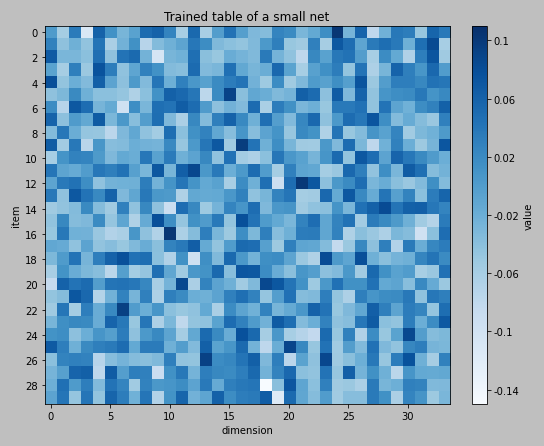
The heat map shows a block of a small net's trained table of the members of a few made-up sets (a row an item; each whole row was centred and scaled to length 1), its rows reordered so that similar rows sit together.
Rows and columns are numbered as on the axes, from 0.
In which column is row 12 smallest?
19
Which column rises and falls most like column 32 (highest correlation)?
26
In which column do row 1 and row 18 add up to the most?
32
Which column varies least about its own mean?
7
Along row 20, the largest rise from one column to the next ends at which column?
1
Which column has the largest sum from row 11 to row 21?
16
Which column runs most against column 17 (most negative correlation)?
24
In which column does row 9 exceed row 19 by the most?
0
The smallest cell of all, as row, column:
28, 18
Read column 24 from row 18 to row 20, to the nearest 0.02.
0 -0.04 0.04
